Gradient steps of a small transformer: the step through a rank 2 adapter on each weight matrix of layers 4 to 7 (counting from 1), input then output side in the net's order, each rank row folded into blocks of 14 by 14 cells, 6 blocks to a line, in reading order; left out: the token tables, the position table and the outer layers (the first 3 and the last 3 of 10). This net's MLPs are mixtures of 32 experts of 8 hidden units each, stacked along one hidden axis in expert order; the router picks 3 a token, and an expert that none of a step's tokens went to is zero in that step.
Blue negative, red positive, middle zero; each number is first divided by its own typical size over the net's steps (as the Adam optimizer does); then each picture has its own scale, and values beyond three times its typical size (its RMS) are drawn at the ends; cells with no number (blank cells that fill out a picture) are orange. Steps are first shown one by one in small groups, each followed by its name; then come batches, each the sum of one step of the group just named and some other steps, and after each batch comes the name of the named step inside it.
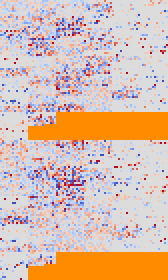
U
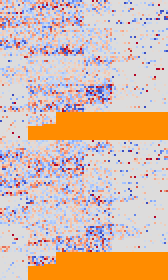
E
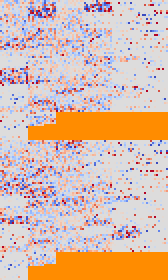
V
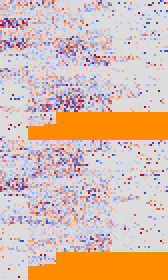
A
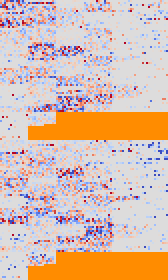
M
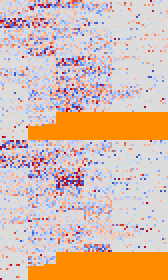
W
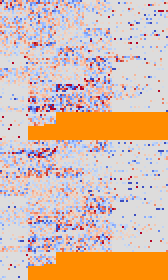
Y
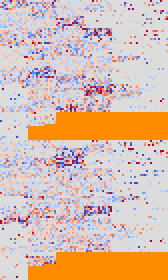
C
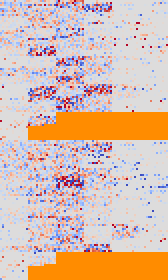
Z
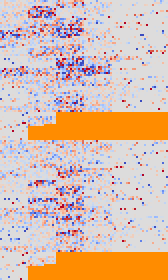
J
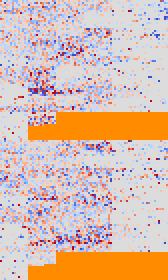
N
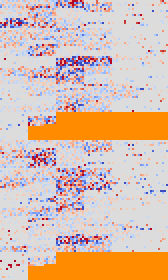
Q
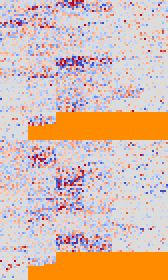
Q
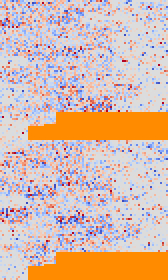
M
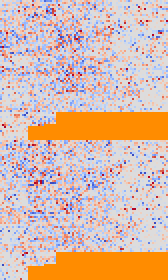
J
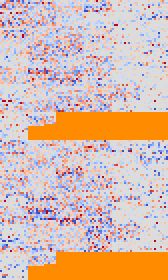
M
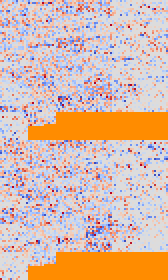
M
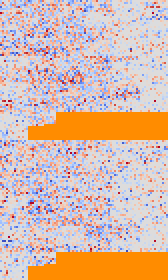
E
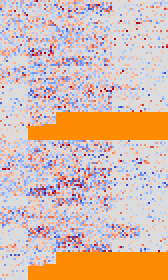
Z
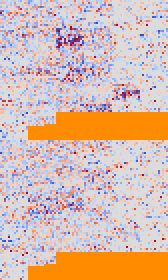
J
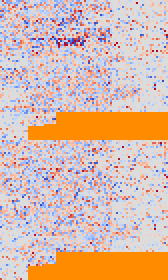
U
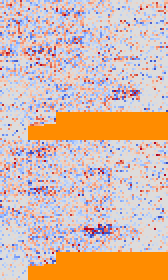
Y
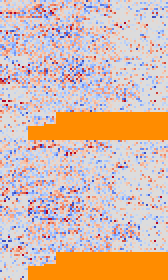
J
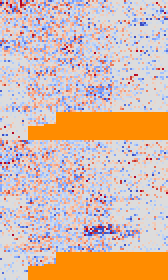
E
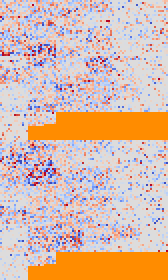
Y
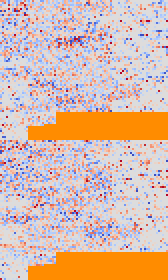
A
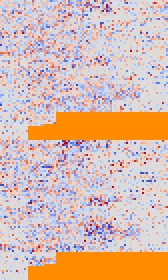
E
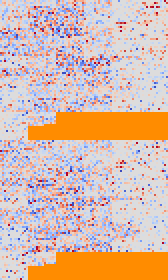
J
